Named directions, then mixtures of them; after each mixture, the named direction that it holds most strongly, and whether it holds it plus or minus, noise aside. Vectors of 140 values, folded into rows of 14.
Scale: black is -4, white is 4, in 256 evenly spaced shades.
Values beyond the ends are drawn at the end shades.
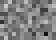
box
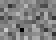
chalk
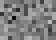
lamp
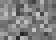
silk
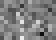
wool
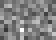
chalk, minus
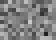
box, plus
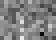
wool, plus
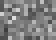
lamp, minus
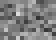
silk, minus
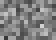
box, minus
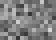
silk, plus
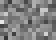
box, minus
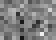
wool, minus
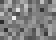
lamp, minus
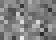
wool, plus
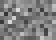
lamp, minus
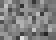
silk, plus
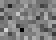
chalk, plus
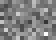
box, minus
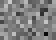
box, plus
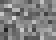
lamp, minus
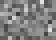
lamp, minus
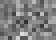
silk, minus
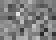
chalk, plus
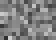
box, minus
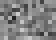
lamp, plus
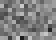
silk, minus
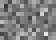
box, minus
